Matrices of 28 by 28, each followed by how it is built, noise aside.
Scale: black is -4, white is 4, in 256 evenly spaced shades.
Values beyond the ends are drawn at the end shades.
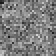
smooth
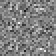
repeating rows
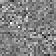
block diagonal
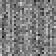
blocks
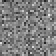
repeating rows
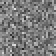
repeating rows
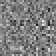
low rank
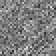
Hankel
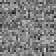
blocks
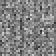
blocks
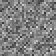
Hankel
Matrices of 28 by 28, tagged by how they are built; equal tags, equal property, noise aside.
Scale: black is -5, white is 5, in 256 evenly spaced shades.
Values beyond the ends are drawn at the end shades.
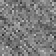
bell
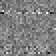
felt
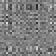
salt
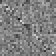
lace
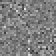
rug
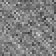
bell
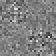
rug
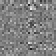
salt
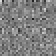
salt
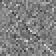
lace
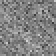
bell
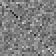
lace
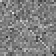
lace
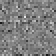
felt
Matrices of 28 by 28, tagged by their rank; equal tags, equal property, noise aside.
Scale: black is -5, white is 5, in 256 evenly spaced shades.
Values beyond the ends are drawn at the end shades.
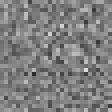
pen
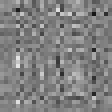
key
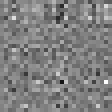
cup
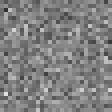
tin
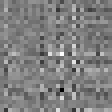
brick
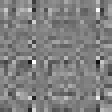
brick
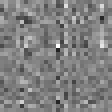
cup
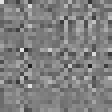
cup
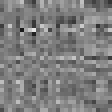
key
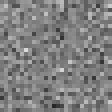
pen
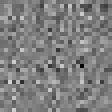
cup
